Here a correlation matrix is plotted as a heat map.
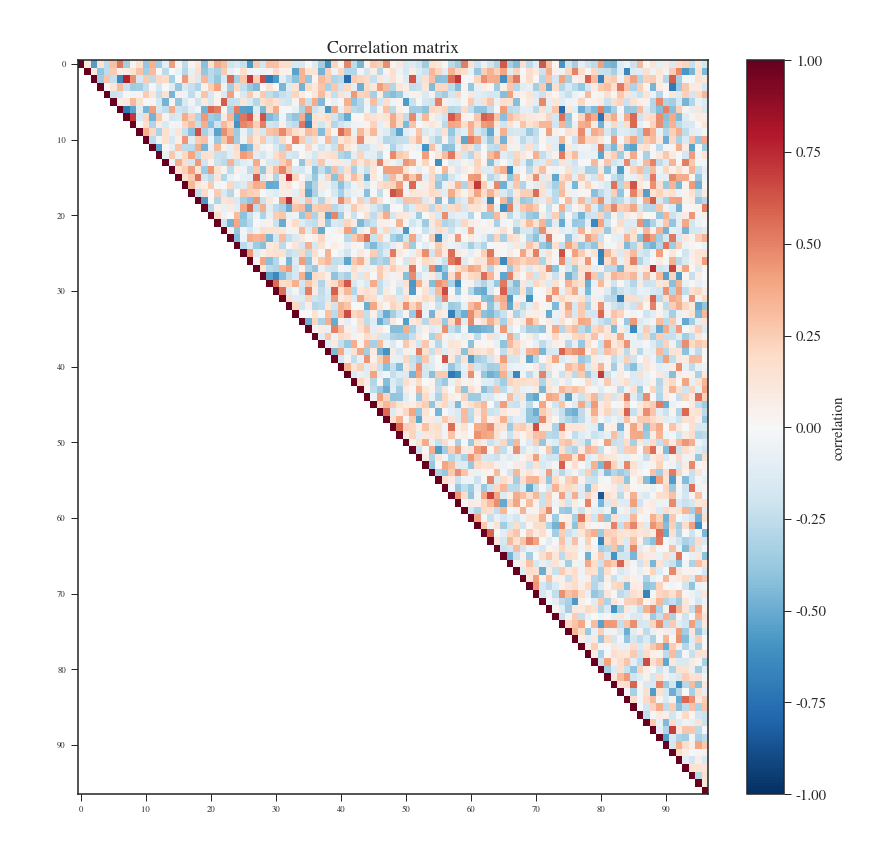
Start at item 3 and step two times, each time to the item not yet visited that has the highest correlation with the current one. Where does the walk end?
66
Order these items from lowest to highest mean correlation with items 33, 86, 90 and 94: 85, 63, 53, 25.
63, 25, 85, 53
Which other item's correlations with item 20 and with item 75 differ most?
38
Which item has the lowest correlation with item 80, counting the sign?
57
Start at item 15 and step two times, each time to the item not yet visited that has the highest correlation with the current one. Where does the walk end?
18
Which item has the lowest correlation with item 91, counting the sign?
3
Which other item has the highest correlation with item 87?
79
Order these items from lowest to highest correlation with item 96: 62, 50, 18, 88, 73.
62, 18, 50, 88, 73
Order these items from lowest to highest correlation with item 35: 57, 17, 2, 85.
85, 17, 2, 57
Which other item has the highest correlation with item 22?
5
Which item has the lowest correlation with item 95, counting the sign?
61
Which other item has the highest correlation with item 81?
53
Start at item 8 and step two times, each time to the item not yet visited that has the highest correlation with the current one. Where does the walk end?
2
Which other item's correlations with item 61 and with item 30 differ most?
16
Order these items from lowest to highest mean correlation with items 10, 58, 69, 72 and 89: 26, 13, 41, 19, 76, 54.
41, 13, 76, 54, 19, 26
